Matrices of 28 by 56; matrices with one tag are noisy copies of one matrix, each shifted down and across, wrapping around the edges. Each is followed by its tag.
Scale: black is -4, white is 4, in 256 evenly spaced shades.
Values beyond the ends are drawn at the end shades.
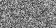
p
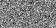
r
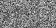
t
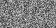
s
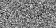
r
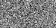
r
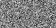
r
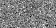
p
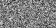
r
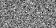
r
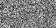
p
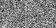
t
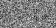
s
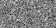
p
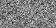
r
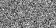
s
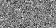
p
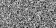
r
